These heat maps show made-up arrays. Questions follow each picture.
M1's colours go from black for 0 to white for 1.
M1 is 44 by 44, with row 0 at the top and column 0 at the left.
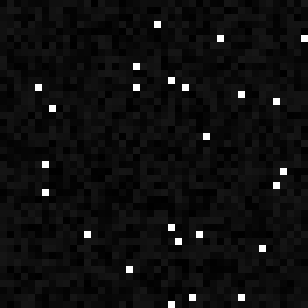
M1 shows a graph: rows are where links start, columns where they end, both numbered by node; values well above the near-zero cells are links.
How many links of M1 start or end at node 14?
1
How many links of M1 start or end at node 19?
3
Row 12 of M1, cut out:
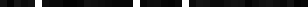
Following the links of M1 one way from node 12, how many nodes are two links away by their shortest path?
4
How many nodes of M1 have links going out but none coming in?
12
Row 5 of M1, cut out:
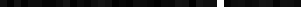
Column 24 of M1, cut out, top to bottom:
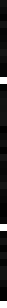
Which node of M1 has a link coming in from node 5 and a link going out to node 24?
node 43
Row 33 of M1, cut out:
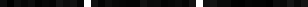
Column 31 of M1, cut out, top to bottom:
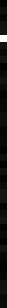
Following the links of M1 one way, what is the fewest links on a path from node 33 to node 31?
3
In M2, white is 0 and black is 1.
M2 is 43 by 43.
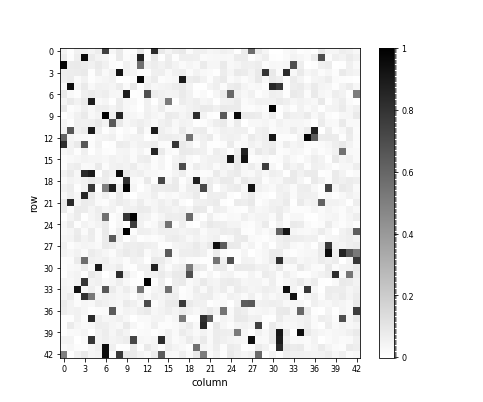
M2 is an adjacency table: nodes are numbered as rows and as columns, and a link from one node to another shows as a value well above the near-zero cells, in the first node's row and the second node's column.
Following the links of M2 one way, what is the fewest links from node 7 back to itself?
3
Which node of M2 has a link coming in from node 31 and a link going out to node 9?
node 18
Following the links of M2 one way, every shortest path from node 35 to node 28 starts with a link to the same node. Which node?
node 27
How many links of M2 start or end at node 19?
10
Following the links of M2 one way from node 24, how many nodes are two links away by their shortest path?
2
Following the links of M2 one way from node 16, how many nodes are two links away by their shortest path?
7
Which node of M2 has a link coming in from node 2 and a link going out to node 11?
node 33
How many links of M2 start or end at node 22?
2
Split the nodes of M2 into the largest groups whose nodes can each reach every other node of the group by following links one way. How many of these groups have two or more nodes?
1
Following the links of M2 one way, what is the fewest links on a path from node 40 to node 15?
3
